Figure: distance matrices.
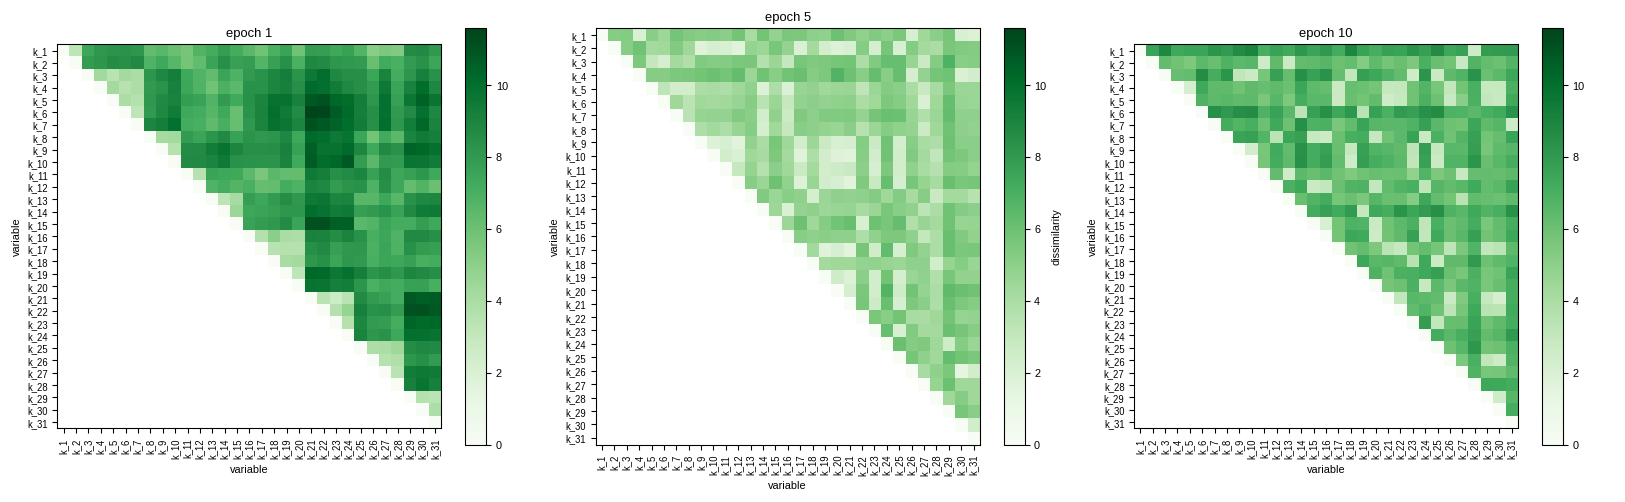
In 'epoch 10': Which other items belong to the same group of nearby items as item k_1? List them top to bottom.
k_28
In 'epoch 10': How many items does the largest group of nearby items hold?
8
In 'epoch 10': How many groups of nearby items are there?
7
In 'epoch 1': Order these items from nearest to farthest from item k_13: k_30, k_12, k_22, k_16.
k_12, k_16, k_30, k_22
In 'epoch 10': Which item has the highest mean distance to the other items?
k_1
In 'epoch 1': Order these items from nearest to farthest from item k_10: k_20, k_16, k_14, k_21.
k_20, k_16, k_14, k_21
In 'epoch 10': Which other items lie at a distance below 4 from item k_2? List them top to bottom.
k_11, k_13, k_27
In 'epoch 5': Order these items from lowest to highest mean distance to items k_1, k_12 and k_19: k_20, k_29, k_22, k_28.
k_20, k_28, k_22, k_29
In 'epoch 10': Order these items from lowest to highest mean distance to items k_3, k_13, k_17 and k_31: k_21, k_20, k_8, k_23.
k_23, k_21, k_20, k_8
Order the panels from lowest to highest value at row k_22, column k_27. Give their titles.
epoch 5, epoch 10, epoch 1
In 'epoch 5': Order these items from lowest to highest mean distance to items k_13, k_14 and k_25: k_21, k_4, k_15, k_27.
k_21, k_27, k_15, k_4
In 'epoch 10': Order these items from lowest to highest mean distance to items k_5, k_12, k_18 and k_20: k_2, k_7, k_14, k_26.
k_26, k_2, k_7, k_14
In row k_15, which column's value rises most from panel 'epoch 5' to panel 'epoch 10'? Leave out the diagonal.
k_22
